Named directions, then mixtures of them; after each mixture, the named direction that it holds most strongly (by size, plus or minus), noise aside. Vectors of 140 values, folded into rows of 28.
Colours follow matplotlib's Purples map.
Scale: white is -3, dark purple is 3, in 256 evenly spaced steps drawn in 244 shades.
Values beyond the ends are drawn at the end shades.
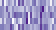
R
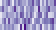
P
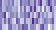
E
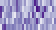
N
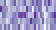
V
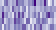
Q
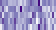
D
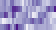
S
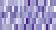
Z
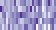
V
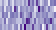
Z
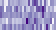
Z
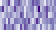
P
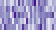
R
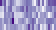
Q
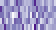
N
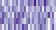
Q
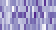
V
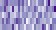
Z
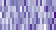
D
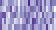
Z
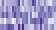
R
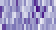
N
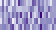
R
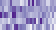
S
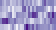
S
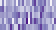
R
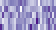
D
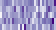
P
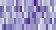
N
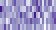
V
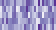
N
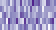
P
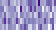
E
